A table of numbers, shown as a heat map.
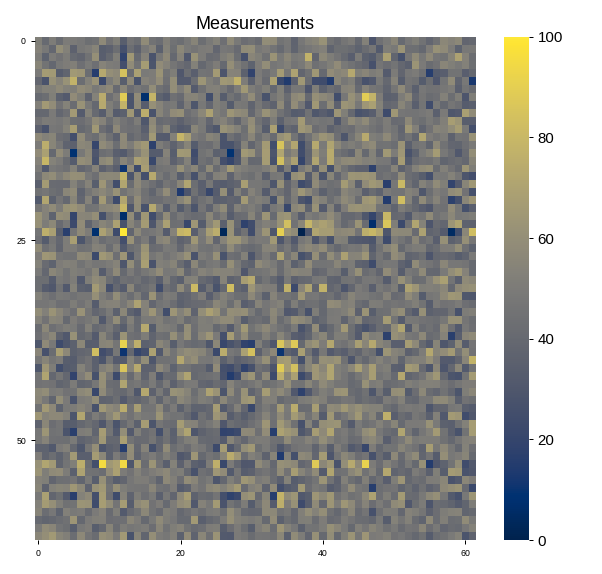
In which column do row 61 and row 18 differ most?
51
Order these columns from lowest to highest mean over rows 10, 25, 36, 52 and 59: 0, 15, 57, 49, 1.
49, 1, 0, 15, 57
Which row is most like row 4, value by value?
46
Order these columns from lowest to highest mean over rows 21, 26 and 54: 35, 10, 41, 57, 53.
35, 57, 53, 10, 41
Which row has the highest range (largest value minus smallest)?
24
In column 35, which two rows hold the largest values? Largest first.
23, 31
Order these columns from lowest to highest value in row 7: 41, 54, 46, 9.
54, 41, 9, 46
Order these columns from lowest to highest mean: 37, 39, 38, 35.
37, 38, 35, 39
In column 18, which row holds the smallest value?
34
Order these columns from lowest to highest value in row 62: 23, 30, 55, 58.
55, 30, 58, 23
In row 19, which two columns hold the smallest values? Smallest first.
20, 24
